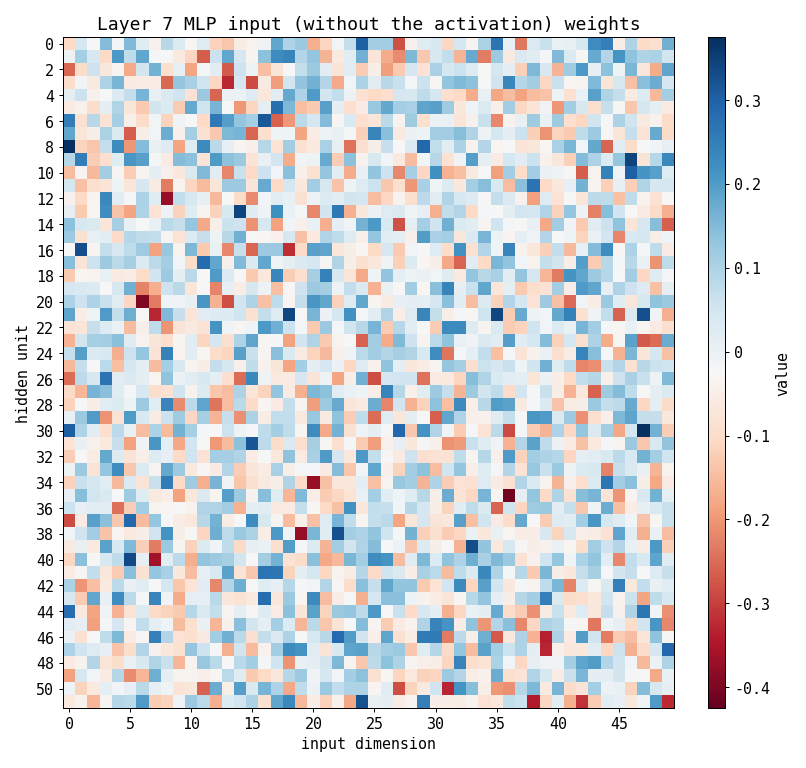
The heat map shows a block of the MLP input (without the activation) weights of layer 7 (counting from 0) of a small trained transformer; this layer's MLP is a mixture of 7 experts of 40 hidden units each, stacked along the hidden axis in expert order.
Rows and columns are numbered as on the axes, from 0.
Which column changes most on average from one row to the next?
31
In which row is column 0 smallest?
37
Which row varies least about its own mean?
15
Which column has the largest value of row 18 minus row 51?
42
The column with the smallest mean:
9
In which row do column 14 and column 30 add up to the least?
29
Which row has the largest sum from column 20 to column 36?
40
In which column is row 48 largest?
32
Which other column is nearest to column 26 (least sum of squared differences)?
34
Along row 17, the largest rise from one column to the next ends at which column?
11
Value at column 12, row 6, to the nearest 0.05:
0.25
